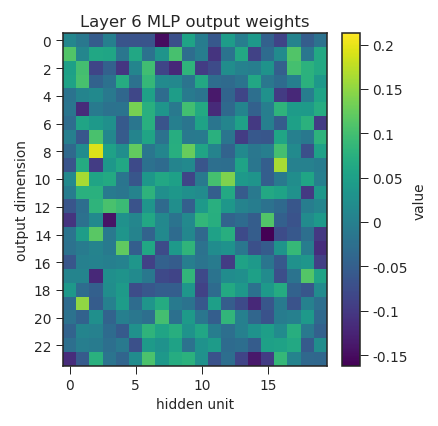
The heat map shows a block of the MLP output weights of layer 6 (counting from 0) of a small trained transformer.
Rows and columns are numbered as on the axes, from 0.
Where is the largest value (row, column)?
8, 2
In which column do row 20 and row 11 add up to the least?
11
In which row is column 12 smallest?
16
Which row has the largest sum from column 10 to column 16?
10
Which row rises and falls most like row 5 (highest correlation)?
23
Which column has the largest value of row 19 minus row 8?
1
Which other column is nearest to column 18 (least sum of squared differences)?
13
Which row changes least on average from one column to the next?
21
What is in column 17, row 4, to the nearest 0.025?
-0.125
